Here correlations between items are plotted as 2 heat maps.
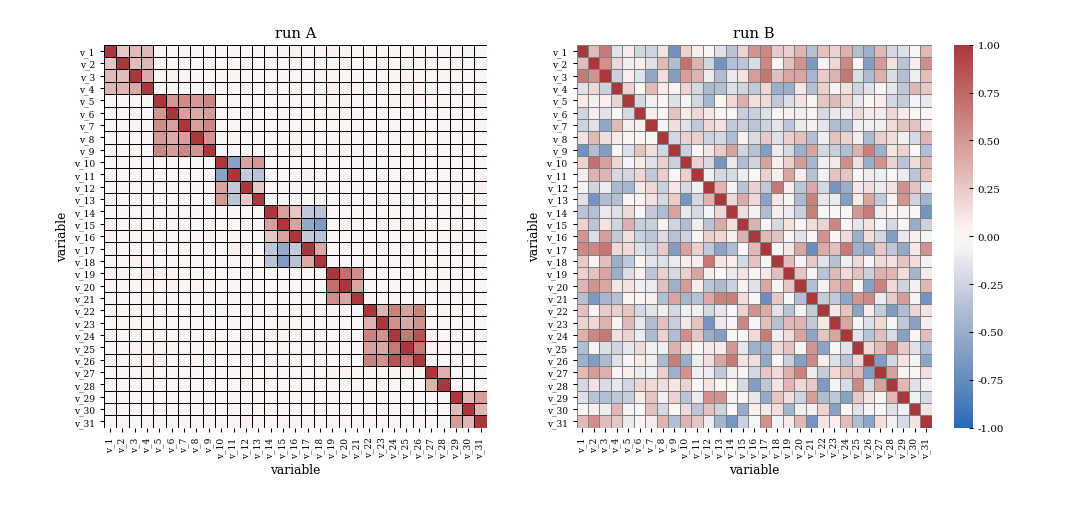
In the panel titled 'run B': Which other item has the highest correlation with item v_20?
v_27
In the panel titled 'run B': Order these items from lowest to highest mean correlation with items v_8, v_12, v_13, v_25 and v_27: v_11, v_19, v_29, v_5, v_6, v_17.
v_17, v_5, v_11, v_6, v_19, v_29
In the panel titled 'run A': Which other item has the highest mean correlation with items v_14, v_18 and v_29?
v_31
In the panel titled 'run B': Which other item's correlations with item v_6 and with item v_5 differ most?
v_15
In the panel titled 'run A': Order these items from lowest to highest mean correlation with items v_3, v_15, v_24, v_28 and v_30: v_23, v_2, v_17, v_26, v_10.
v_17, v_10, v_2, v_23, v_26
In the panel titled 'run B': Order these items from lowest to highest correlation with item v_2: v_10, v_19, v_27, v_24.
v_19, v_27, v_24, v_10
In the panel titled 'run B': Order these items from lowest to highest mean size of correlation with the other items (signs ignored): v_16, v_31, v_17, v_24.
v_16, v_31, v_24, v_17
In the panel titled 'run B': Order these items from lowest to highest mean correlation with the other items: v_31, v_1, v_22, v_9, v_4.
v_9, v_4, v_22, v_31, v_1
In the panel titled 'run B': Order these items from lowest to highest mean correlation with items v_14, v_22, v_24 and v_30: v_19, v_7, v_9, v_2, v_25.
v_19, v_7, v_25, v_9, v_2
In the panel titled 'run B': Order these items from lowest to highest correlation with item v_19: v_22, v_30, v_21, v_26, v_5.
v_30, v_22, v_26, v_5, v_21
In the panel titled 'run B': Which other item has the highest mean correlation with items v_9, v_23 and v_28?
v_25
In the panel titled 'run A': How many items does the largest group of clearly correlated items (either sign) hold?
5
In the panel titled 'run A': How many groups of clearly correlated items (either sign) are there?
8
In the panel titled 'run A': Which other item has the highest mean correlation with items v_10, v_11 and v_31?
v_29
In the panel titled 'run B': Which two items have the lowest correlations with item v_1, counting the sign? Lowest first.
v_9, v_26
